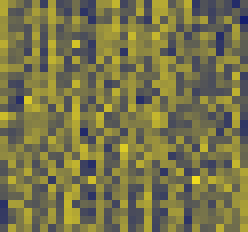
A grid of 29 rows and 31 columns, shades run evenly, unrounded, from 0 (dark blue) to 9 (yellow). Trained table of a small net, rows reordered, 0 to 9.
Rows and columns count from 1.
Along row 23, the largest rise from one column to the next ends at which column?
25
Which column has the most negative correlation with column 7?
12
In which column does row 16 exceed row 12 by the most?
20
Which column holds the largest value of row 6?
10
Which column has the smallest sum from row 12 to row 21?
31
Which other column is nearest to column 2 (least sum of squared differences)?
3
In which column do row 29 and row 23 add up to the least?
7
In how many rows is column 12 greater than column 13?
5
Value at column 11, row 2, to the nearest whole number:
1
